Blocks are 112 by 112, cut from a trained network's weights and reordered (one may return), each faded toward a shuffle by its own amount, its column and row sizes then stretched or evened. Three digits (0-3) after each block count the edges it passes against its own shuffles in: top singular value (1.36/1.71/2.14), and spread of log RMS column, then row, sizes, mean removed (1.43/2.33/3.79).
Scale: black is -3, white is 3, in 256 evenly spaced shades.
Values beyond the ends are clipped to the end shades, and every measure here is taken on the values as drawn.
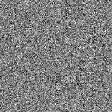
2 1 0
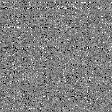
1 1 2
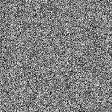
1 1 0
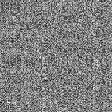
3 0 0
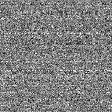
2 0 1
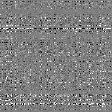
1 2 3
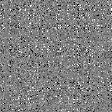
0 2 2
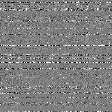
2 1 3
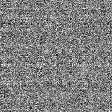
2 1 0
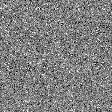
0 0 1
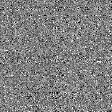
0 1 2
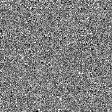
0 1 1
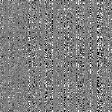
1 3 2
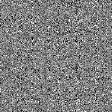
0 2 2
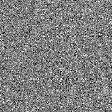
2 1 1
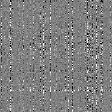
2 3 1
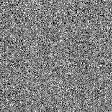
1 0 1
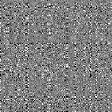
3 2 2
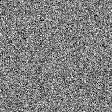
1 0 0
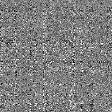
1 2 2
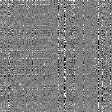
3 3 1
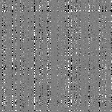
2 3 2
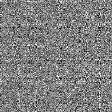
2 2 1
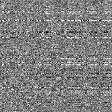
3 0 2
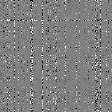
2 3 2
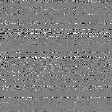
2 1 3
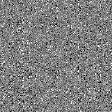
0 2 1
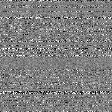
1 1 3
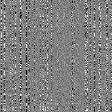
3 3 1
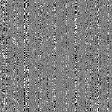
3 3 1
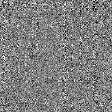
0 2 2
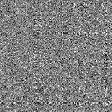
2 1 1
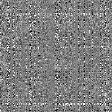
2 3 1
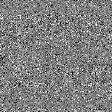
0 1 2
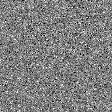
1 0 1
